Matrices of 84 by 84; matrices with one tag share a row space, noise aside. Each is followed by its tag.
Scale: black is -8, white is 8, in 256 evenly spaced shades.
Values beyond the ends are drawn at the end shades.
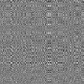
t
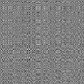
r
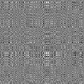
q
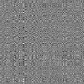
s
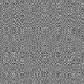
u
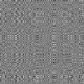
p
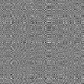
t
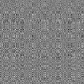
u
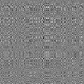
q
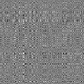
s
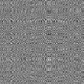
t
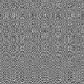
u
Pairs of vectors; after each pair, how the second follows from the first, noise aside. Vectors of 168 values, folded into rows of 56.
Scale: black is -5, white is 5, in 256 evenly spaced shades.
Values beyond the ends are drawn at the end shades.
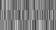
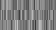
copied.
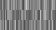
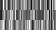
reversed, scaled up.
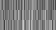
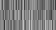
copied.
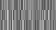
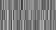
copied.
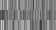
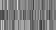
copied.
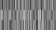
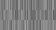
reversed, negated, shrunk.
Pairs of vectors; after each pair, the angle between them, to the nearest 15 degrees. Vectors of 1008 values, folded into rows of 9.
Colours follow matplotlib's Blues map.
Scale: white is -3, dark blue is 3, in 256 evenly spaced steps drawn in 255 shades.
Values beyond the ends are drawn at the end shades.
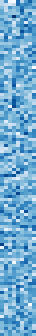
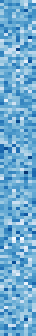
105 degrees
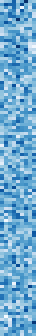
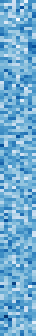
165 degrees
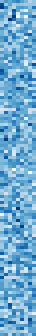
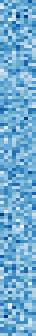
150 degrees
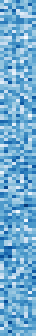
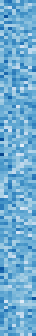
105 degrees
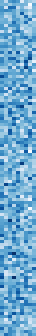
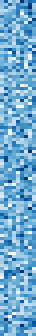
150 degrees
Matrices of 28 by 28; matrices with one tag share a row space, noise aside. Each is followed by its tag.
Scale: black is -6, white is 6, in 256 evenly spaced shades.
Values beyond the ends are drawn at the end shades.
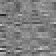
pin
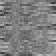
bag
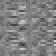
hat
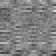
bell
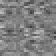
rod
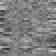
bag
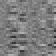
hat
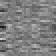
pin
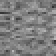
bell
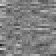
pin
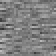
pin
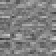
bell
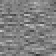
rod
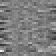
bag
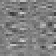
hat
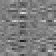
hat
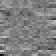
bag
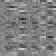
hat
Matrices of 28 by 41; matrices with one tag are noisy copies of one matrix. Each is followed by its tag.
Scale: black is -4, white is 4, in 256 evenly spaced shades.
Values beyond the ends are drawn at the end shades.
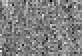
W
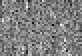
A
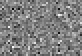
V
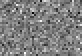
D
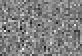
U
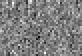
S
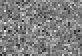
U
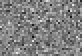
D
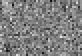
W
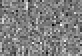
A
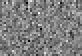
S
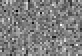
A
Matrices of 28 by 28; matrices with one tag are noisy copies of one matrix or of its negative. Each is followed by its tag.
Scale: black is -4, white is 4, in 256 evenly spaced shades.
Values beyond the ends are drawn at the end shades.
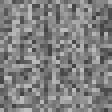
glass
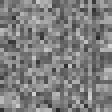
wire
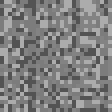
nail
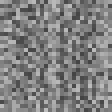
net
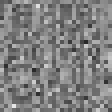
glass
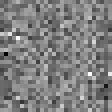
net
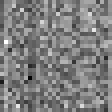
nail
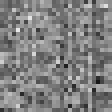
wire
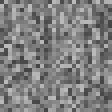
glass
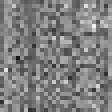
nail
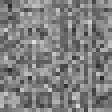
wire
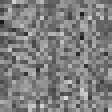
net
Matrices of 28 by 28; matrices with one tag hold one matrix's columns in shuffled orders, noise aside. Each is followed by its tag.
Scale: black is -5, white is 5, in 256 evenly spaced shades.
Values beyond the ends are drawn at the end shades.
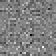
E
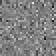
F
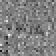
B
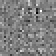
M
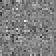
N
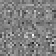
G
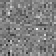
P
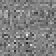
G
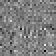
B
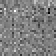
M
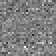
E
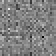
N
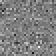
E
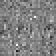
B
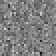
P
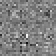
G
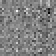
M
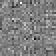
F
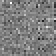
F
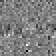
B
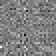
E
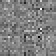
N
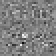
G
